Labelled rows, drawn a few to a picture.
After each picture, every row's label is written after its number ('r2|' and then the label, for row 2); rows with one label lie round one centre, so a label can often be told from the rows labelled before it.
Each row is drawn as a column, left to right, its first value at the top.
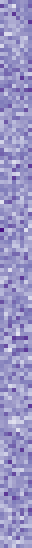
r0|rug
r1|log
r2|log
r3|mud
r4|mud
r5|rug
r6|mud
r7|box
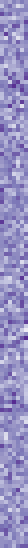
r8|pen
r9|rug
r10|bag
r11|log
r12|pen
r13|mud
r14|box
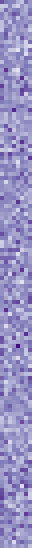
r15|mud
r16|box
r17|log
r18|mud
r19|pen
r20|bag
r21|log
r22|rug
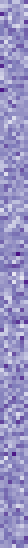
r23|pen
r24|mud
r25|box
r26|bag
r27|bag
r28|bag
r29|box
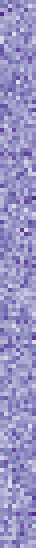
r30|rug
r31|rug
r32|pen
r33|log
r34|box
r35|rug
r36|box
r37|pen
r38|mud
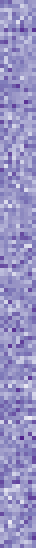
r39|log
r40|bag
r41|log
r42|bag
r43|bag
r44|pen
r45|mud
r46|mud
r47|box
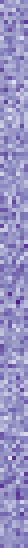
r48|mud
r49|box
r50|bag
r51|box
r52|mud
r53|pen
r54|box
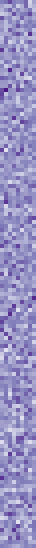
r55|rug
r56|log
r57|box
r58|rug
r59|pen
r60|mud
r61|log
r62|pen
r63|mud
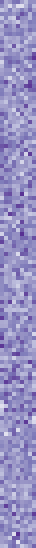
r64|rug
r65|pen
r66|pen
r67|bag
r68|mud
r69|pen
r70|bag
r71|log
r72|mud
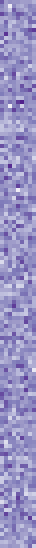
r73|mud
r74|pen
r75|mud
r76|rug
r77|mud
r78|mud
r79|bag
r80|box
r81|bag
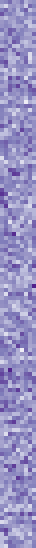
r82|pen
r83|pen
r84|bag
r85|bag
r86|bag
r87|log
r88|pen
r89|bag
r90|rug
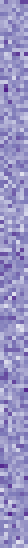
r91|rug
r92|bag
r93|box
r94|pen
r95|mud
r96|mud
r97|log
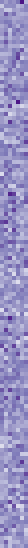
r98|pen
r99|rug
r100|log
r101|pen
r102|mud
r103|log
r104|log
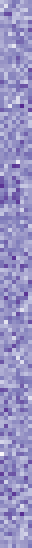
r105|log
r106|pen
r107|mud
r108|log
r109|pen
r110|bag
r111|bag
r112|box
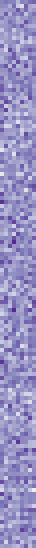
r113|log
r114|mud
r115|box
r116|rug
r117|pen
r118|mud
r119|box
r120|rug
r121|rug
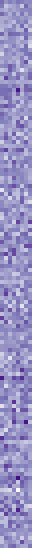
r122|rug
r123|bag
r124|rug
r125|bag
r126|rug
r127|pen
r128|bag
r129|rug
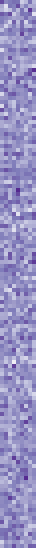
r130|mud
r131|mud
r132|rug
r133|box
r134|log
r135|box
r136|bag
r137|box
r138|box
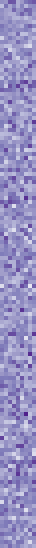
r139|pen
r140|rug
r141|log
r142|log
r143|bag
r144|rug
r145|log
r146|mud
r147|log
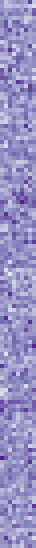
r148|box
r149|box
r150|bag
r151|pen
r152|pen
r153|pen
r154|pen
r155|log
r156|pen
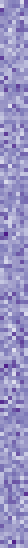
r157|pen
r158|bag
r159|mud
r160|log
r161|bag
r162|pen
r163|log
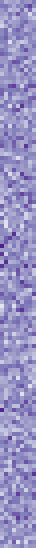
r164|bag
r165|box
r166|mud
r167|bag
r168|mud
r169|box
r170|rug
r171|log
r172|log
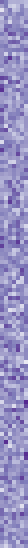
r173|rug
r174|bag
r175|pen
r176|pen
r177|pen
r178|bag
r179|box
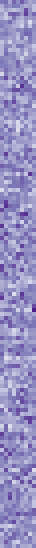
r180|mud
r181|box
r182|mud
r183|mud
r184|mud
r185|bag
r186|pen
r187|bag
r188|rug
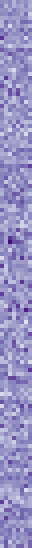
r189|bag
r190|box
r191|rug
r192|pen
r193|rug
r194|box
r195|rug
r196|box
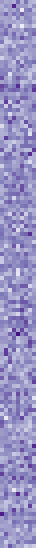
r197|bag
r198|mud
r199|log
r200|rug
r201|log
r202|rug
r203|log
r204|pen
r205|bag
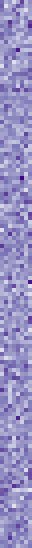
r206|log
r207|pen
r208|box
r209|rug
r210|rug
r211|log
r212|mud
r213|box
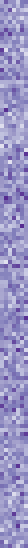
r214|box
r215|mud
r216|box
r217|bag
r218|rug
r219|mud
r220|log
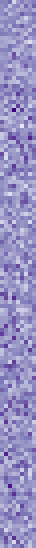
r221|log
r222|bag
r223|box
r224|mud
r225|bag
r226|mud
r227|log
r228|mud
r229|rug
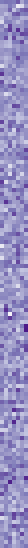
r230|log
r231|box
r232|log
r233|bag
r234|pen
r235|pen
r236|rug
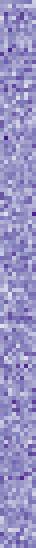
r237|log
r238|mud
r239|box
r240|bag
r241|box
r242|rug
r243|box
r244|mud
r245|bag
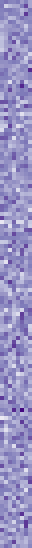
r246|mud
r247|mud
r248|box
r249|pen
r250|mud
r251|bag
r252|rug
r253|box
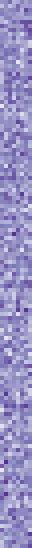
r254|mud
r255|log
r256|log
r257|box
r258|rug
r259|log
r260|box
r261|box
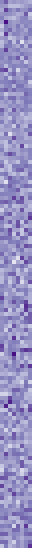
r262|rug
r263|box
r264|pen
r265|mud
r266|pen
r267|mud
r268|rug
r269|box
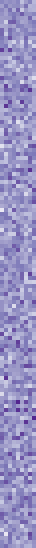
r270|box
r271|bag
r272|box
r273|rug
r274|pen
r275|mud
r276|bag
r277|mud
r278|pen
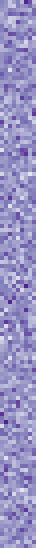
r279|log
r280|bag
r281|pen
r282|bag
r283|box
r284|rug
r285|rug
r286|log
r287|pen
